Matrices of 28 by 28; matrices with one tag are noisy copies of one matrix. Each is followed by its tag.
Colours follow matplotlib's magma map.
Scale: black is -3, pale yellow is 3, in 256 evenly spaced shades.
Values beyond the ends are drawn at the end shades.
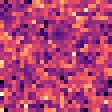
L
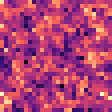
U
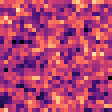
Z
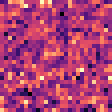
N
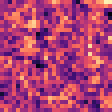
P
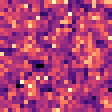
P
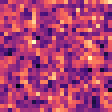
P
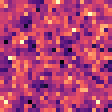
U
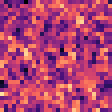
L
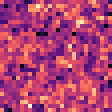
L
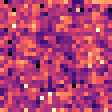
P
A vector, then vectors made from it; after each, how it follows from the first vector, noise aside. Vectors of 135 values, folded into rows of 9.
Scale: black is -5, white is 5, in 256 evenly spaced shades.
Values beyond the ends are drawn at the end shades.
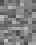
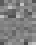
partly zeroed.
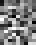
scaled up.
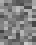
wrapped around.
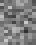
sign-scrambled.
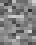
wrapped around.
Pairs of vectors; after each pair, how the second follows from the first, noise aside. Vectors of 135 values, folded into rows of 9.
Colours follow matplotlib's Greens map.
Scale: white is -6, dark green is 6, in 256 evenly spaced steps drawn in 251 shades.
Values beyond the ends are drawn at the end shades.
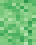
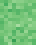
wrapped around, shrunk.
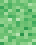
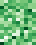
scaled up.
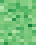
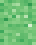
negated, partly zeroed.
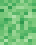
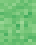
negated, shrunk.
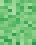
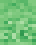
reversed, negated, partly zeroed.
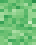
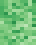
sign-scrambled.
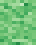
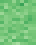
negated, shrunk.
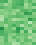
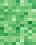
sign-scrambled.
